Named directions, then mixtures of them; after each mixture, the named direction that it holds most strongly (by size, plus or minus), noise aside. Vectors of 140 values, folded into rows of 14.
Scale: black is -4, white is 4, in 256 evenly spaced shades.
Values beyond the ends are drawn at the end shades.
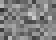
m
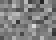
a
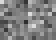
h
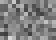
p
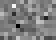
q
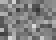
p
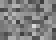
a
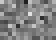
h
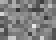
a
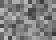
m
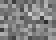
p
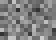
p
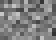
a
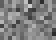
a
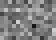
a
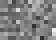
a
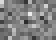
m
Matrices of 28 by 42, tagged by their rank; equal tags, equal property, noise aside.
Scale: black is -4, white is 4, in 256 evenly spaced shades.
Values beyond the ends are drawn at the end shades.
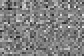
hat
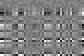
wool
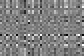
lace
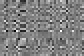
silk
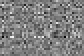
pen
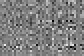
pen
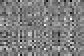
silk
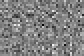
hat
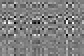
lace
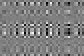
wool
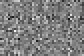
hat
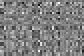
silk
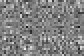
hat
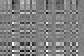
wool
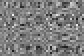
pen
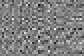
pen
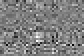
pen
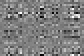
silk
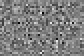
hat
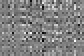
silk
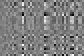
lace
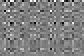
lace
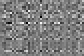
silk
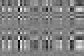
wool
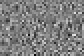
hat
